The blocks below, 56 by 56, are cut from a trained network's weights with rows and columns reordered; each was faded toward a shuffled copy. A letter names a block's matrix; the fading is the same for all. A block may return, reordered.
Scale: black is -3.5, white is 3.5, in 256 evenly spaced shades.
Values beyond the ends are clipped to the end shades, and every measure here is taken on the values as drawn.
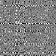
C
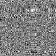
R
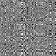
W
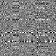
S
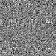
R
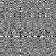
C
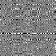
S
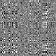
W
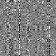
W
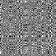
W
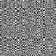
W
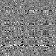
C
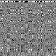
C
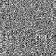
R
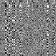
W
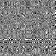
C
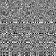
S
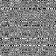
S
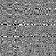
S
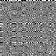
S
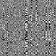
W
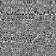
C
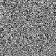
R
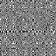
C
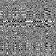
C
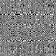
C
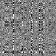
W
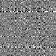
C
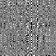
W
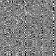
W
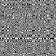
S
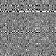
S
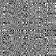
C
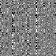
W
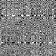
S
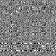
S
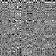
C
